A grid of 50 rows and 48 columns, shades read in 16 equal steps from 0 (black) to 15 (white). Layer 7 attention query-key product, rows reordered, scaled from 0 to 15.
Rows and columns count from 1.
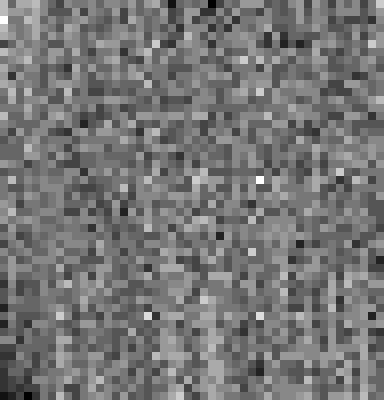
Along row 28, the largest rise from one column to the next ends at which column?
32
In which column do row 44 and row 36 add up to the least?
1
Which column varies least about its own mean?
6
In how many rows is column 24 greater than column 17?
28
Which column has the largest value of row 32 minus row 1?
22
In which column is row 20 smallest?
23
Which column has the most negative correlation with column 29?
40
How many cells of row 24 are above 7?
14
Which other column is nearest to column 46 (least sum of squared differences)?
39
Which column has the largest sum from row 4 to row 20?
4
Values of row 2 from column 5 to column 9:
10 8 5 5 5
